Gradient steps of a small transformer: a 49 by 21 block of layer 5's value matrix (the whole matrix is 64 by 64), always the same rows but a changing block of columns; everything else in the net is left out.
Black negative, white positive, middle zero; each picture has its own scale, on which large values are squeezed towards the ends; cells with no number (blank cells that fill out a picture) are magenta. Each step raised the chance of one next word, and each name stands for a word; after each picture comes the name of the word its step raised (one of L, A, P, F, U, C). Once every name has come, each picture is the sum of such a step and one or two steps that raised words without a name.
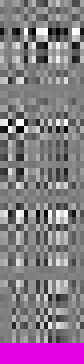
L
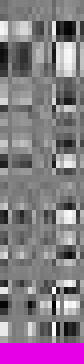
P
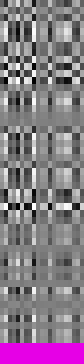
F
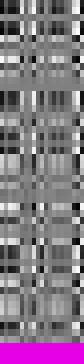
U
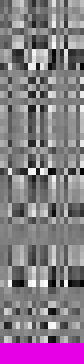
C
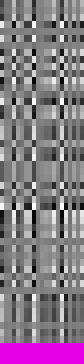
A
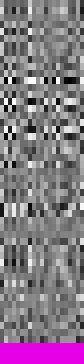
U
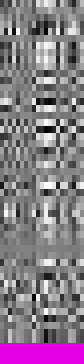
L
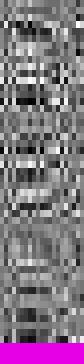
F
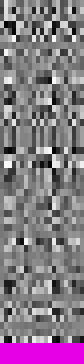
U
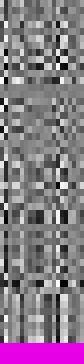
A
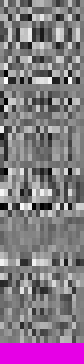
F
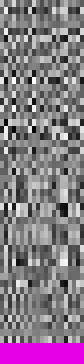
U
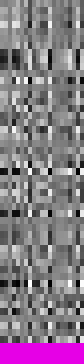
C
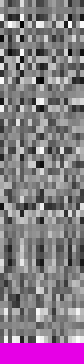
A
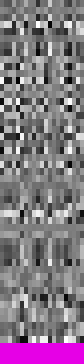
P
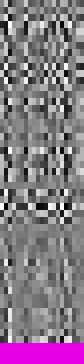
F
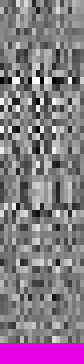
U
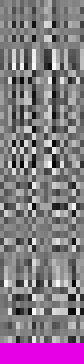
C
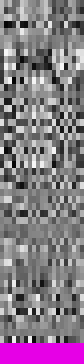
C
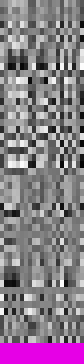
C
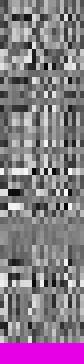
C
